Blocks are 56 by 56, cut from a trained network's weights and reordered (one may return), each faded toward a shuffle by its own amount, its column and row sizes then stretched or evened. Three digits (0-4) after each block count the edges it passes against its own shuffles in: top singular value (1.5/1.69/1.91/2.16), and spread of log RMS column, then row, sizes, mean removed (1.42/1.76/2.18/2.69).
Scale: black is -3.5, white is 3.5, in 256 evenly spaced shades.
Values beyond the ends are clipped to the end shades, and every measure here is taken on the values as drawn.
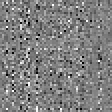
0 4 1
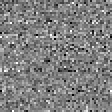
0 0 3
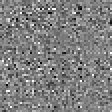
0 2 3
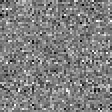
0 0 3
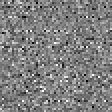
0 0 3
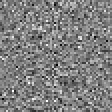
3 1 0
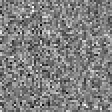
2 1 0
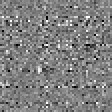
3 2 4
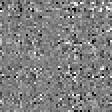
0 3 4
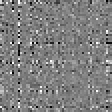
3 4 3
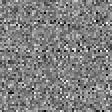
1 0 3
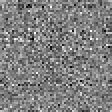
2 0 2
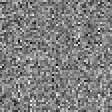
2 3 0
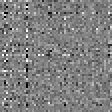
2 3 3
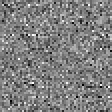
0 1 2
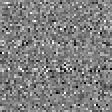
0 0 3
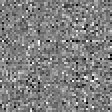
2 3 2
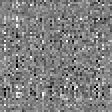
2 3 3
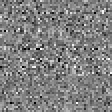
1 0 3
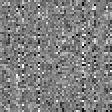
3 4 0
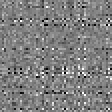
4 3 4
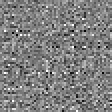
2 2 2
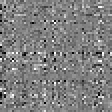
1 3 4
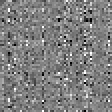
3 4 2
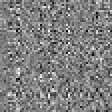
3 4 1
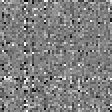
1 3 3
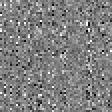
0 4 1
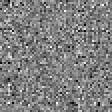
1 1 2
